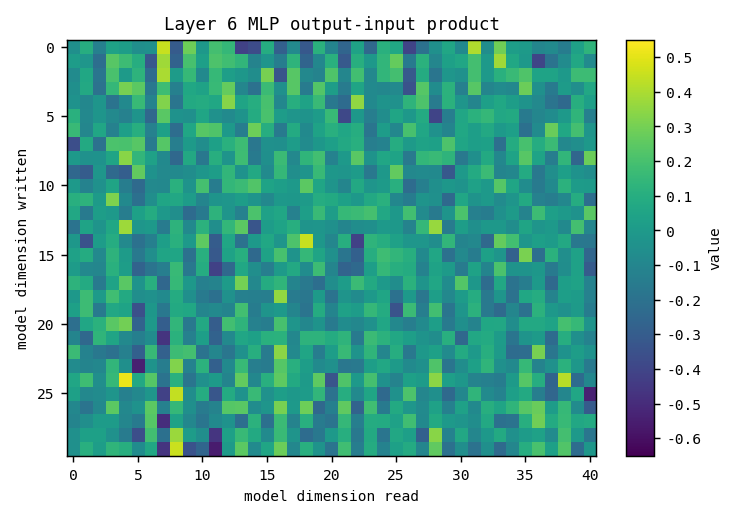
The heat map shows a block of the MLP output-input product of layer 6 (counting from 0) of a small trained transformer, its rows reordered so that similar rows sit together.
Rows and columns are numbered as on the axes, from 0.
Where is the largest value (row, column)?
24, 4
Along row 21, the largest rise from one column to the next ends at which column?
8
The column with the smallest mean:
11
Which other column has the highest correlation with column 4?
1
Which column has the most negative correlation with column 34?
16
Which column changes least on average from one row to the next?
2
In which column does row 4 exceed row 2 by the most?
26
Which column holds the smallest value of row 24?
20
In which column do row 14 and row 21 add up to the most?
18
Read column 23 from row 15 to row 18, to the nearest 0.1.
0.1 0 0.1 0
